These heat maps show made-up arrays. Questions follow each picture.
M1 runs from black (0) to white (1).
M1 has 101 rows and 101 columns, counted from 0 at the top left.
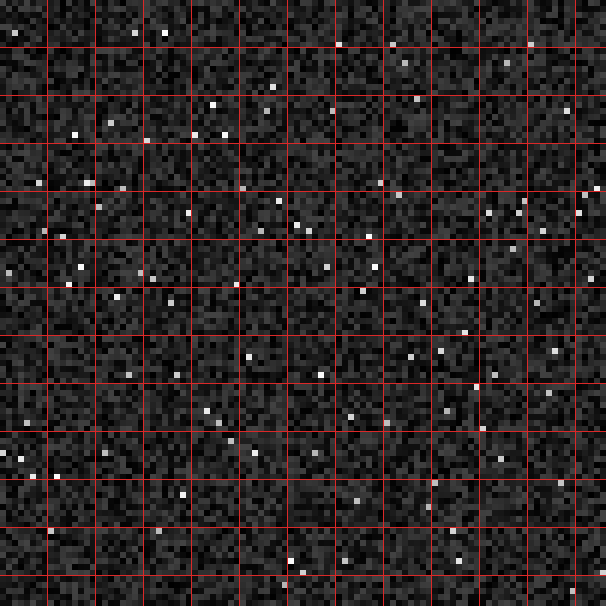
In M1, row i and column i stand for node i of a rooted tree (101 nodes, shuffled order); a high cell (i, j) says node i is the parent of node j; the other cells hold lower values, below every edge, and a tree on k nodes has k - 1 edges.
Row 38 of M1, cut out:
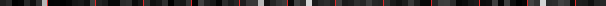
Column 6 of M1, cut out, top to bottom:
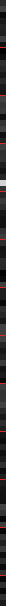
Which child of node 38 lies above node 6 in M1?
7
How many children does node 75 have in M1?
4
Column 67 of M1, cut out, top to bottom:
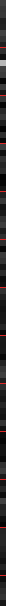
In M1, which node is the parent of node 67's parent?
39
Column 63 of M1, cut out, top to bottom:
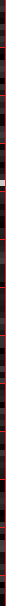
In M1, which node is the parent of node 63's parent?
82
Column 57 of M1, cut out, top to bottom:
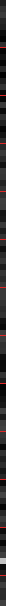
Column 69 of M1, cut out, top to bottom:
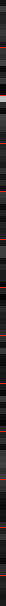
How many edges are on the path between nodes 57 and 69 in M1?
8
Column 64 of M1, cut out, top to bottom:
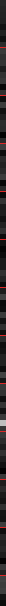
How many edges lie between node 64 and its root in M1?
6
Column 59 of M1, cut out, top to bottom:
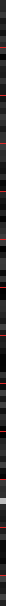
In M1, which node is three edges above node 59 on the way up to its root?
93
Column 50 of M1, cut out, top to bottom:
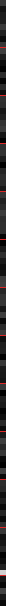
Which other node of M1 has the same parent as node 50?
100
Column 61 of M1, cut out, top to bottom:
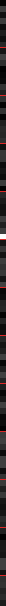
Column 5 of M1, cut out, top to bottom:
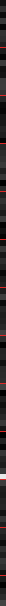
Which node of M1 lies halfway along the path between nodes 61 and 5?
97
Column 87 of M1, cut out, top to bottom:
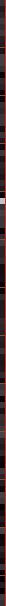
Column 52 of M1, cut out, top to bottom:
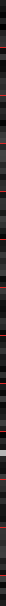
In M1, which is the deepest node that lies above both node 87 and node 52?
33
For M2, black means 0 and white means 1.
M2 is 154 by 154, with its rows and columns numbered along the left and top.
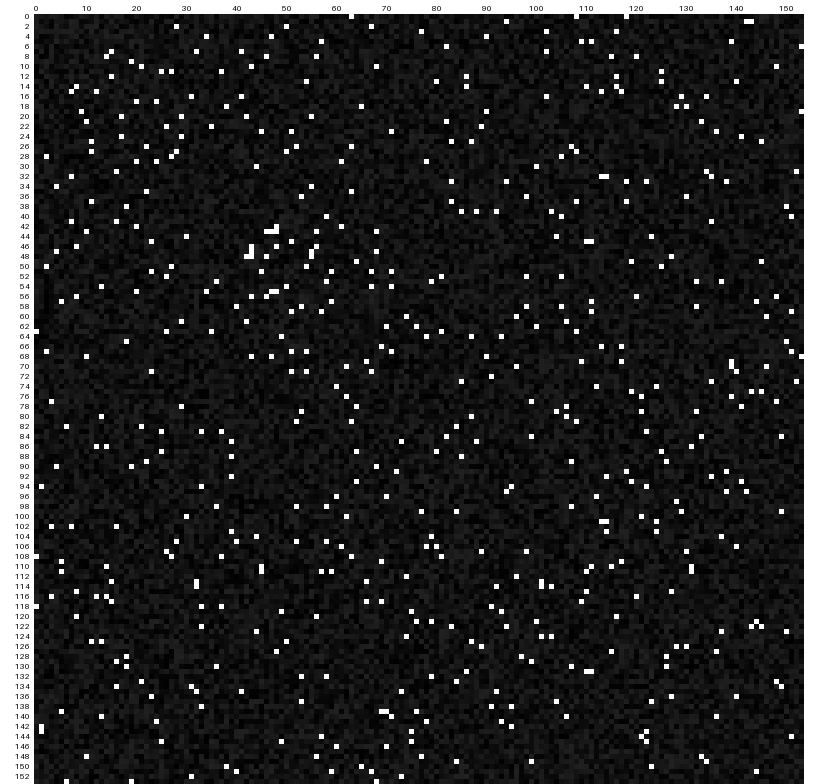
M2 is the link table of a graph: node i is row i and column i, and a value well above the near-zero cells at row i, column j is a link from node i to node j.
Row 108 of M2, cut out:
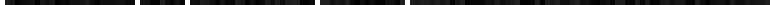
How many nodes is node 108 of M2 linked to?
5
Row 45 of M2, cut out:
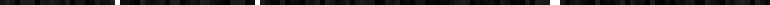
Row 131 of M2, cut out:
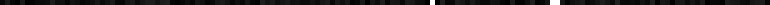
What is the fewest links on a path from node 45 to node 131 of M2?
2
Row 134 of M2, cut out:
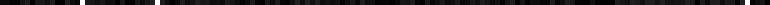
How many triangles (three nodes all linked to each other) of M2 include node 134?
1
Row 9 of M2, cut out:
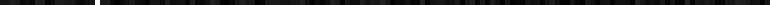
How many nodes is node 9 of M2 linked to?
1
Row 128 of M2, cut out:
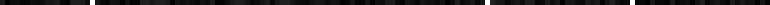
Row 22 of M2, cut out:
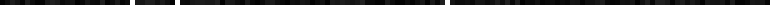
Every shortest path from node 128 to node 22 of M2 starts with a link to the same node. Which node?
node 126
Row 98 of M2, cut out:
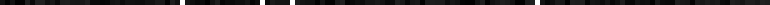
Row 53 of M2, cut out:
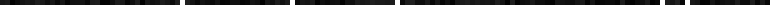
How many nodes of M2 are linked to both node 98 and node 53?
2
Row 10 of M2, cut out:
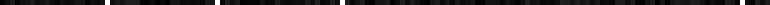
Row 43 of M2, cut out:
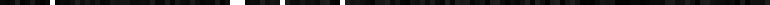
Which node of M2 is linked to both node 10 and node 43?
node 68
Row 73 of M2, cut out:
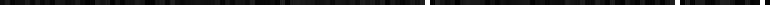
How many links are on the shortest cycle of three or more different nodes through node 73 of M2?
5
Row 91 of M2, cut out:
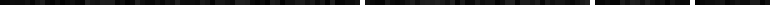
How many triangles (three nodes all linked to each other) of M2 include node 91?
0
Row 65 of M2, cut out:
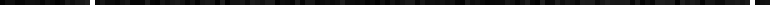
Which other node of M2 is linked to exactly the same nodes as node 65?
node 38
